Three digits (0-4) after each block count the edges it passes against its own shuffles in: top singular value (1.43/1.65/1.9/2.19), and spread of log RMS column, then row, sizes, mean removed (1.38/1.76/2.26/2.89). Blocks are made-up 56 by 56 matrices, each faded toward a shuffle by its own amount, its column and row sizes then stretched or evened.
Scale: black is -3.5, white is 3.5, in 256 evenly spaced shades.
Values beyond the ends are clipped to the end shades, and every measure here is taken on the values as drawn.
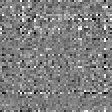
2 2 4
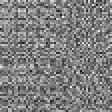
4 1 2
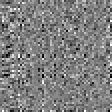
4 3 2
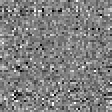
2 1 3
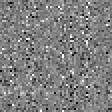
1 2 1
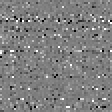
1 0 3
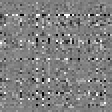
4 3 4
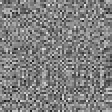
4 0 2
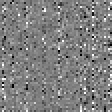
0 4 0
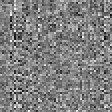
4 3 1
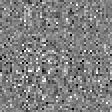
3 1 1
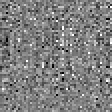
3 2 1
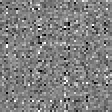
1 3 1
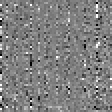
1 4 0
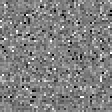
1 1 2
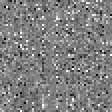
1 2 1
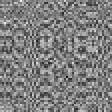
4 0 2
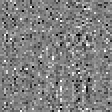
2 3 0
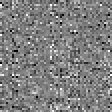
2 3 1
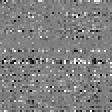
2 2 4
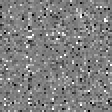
1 1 0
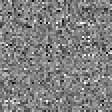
0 1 2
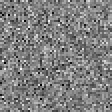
0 0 2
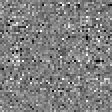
0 1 2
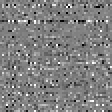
2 1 4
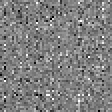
0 3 1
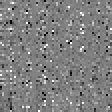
1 3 0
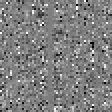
0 4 0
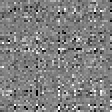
4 3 3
